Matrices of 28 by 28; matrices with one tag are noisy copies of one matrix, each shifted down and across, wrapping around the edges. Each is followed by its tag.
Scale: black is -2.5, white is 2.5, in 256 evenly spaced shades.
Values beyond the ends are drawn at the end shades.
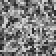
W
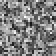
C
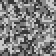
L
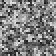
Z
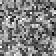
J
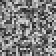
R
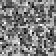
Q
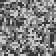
C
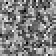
C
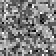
L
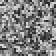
L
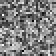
Z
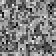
Q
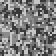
C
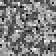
C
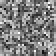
C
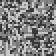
R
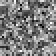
W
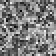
W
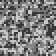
Q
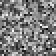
L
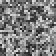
W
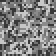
W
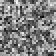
W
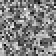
J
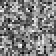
J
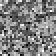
J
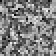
C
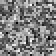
J
